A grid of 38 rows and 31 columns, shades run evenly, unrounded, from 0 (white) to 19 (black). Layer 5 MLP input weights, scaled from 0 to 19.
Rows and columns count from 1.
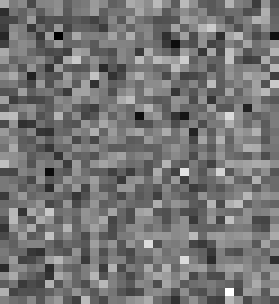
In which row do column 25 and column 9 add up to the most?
38
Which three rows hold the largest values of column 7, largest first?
5, 20, 8
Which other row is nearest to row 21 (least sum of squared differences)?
19
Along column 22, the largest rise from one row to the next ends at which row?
31
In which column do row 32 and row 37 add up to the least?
26
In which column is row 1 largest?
29
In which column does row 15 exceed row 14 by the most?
16
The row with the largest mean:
32
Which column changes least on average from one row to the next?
10
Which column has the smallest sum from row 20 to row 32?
11
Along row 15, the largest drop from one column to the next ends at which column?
17
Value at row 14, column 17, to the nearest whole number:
6
